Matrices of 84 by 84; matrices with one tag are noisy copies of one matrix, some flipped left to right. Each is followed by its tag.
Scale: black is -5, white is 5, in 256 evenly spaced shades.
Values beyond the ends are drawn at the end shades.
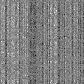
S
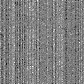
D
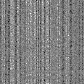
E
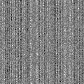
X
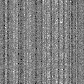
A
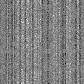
A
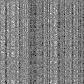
S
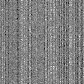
D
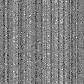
A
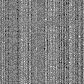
D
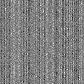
X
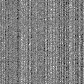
D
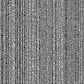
D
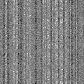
A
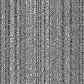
E
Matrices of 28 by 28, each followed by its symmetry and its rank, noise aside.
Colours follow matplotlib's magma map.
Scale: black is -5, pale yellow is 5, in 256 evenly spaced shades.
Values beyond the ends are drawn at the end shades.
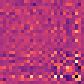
symmetric, rank two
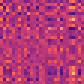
no symmetry, rank two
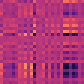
symmetric, rank one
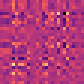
antisymmetric, rank two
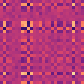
symmetric, rank one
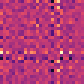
antisymmetric, rank two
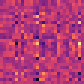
no symmetry, rank two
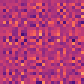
no symmetry, rank three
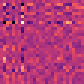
symmetric, rank two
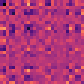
symmetric, rank two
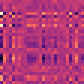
no symmetry, rank one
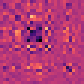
symmetric, rank three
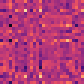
antisymmetric, rank two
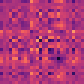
symmetric, rank two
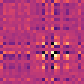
symmetric, rank one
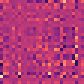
no symmetry, rank three
